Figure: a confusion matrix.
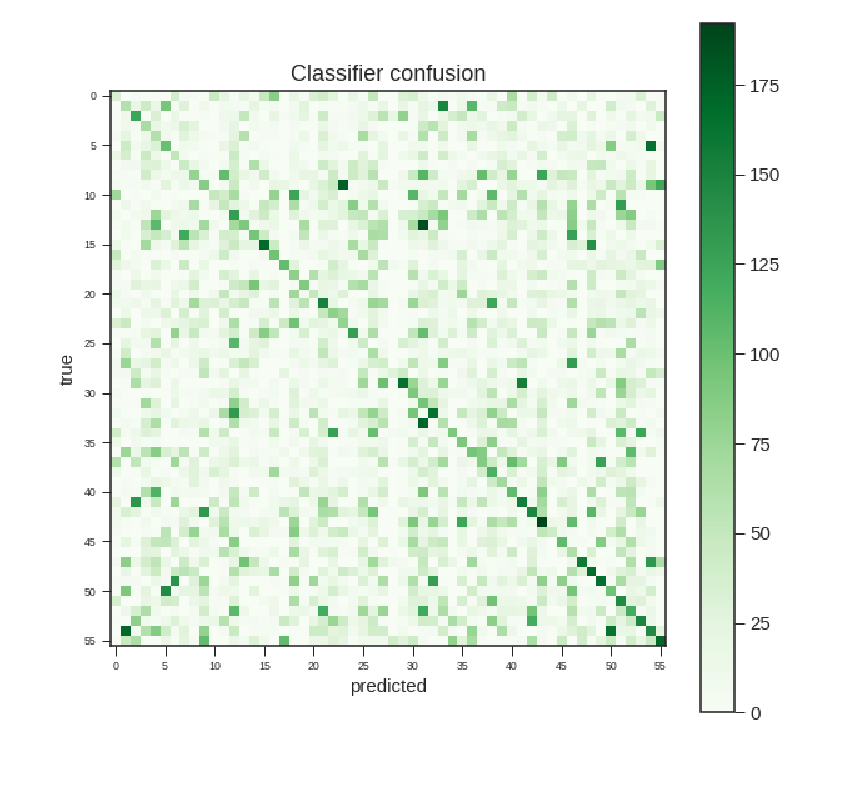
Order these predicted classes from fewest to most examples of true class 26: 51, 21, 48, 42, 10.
10, 42, 48, 21, 51
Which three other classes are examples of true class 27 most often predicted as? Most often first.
46, 33, 1
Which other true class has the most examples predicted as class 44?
0
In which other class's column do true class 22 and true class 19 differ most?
14
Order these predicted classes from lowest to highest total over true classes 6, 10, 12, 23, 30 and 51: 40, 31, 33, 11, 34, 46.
34, 11, 40, 46, 31, 33
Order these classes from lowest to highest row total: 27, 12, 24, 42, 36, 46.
46, 27, 36, 24, 42, 12
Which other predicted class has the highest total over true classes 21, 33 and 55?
31
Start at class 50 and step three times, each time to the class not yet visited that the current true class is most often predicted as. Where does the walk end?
1
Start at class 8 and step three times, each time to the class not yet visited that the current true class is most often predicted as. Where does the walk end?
38
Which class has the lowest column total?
28
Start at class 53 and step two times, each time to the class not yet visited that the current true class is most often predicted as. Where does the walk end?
9
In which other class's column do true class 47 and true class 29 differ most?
41
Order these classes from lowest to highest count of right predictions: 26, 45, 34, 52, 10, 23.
10, 26, 23, 34, 45, 52
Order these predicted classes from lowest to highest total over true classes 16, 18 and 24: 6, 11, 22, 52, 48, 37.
37, 52, 22, 6, 11, 48
